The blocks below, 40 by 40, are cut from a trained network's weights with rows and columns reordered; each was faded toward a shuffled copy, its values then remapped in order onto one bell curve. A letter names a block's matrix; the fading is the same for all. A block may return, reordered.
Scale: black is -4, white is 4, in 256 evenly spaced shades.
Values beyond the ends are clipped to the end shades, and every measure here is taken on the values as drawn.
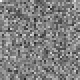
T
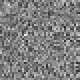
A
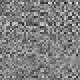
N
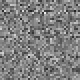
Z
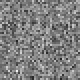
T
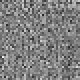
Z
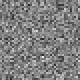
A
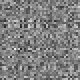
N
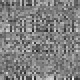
N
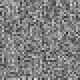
T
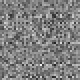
N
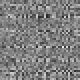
N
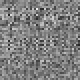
N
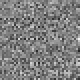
Z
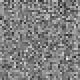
T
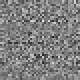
Z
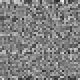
Z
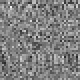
A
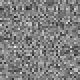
A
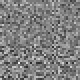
Z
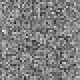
T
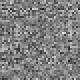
Z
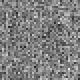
T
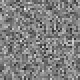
T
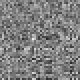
Z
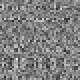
Z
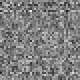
Z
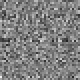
Z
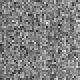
T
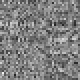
A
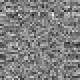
A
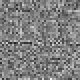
Z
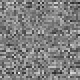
N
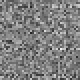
Z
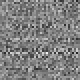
N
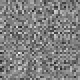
A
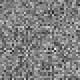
A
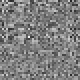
N
